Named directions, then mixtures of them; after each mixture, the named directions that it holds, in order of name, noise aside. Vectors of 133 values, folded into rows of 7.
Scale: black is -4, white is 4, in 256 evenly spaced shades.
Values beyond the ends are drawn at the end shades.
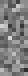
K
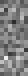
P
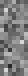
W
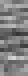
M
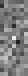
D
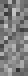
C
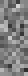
K.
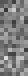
P.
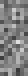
C, D, P.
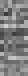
C, M.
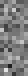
W.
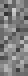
C.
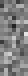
D, K, W.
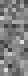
W.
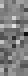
D, M, W.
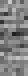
C, M, P.
